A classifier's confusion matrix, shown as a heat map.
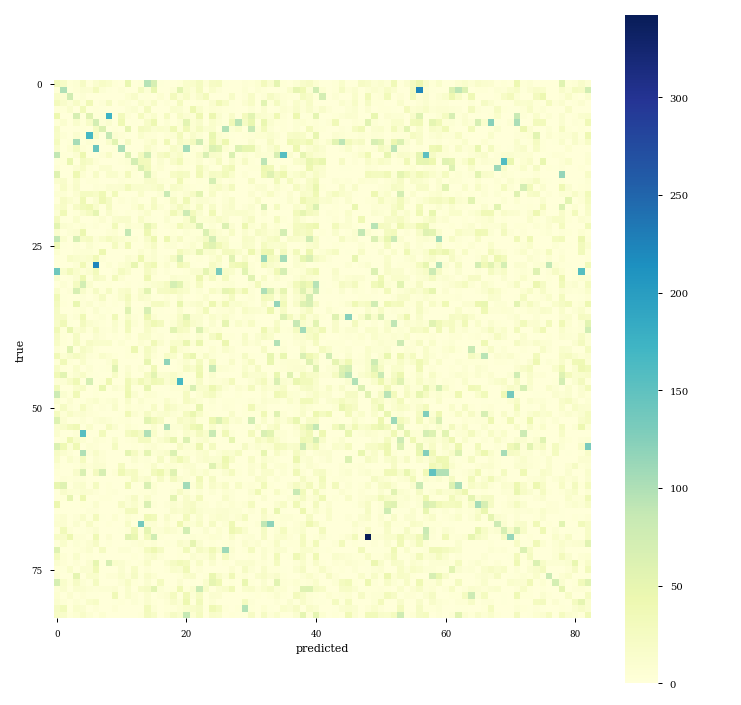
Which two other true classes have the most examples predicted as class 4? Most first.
54, 57
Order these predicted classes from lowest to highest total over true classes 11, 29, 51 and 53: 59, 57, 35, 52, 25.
52, 59, 25, 35, 57
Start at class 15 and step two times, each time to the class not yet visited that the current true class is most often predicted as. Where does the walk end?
59
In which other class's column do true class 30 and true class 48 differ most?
70
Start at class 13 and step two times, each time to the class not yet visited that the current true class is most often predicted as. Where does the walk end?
33
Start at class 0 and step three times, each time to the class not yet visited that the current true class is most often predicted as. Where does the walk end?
22
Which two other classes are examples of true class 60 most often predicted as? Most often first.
58, 59
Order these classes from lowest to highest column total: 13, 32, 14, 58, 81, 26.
13, 81, 26, 58, 32, 14
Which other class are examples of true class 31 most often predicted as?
40
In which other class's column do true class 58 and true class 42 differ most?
66
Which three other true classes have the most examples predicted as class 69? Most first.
12, 57, 28
